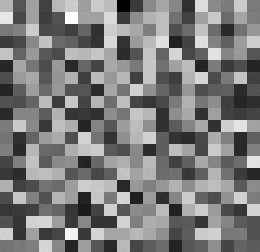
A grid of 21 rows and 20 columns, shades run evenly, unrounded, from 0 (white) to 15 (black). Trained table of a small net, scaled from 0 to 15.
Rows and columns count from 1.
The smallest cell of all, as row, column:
2, 6
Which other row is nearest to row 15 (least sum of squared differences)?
19
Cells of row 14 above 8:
9
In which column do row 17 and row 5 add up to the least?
8
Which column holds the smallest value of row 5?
17
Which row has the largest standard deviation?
4
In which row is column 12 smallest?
12
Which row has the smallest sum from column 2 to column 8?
1
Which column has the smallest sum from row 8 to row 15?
11
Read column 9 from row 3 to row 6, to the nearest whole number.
3 2 5 5
